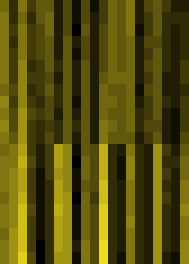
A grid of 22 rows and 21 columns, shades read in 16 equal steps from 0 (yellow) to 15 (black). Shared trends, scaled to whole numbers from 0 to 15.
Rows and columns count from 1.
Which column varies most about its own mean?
7
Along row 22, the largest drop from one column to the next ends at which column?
12
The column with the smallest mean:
3
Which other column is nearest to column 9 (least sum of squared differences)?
20
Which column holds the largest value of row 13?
9
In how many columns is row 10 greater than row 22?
10
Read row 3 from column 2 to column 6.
11 7 11 10 8
